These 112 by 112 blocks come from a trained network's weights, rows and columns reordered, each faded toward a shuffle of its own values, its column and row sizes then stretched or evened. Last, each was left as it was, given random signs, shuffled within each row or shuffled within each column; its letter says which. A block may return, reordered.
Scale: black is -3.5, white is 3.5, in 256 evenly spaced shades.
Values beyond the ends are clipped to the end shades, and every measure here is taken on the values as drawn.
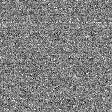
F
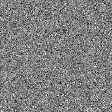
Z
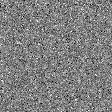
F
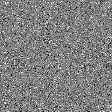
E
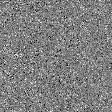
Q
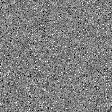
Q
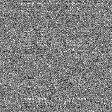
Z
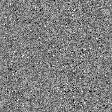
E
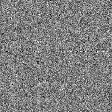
Z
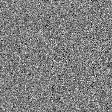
Q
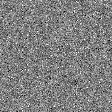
Q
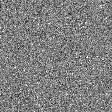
Q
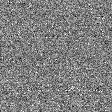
F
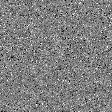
F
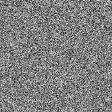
E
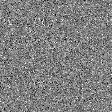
E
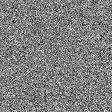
Q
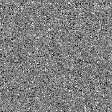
E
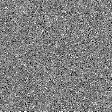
E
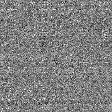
Z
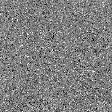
E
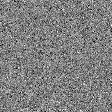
F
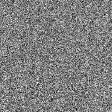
E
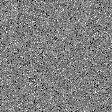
Q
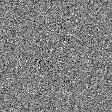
E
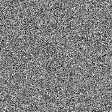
E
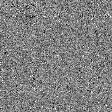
E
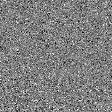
E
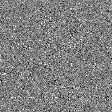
E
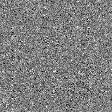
E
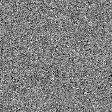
E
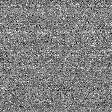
F
